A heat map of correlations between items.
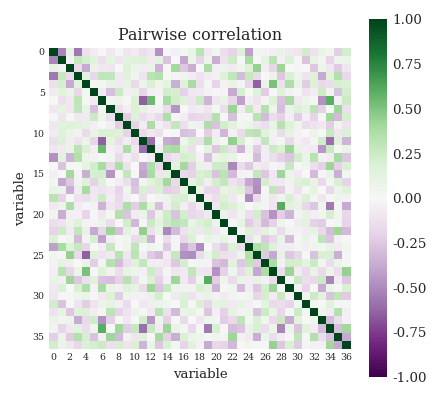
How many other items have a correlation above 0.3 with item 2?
4
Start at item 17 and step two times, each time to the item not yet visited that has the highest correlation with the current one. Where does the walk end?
27
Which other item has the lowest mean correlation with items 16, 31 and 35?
25
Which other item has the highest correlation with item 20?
8
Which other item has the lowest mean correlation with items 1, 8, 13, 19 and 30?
0
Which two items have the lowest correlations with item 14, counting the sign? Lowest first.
22, 11
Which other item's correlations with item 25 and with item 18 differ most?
24
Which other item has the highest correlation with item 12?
6
